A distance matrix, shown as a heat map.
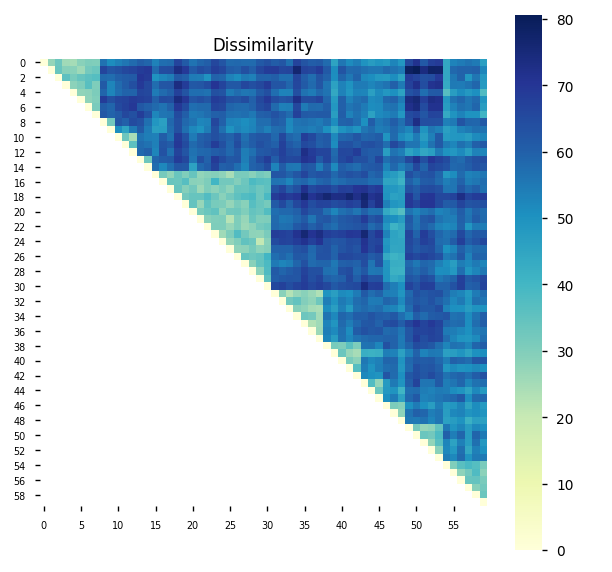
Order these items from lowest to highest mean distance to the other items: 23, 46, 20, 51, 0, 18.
20, 46, 0, 23, 51, 18
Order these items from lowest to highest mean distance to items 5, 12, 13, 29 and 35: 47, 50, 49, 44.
47, 44, 49, 50
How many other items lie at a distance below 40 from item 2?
7
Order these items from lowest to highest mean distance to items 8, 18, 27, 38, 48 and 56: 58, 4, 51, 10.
58, 4, 10, 51
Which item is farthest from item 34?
1
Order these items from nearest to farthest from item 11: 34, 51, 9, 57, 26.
9, 51, 57, 34, 26
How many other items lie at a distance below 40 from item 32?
6
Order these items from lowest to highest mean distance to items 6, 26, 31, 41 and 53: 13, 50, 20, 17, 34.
20, 34, 17, 50, 13
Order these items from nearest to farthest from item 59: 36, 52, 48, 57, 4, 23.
57, 4, 48, 52, 36, 23
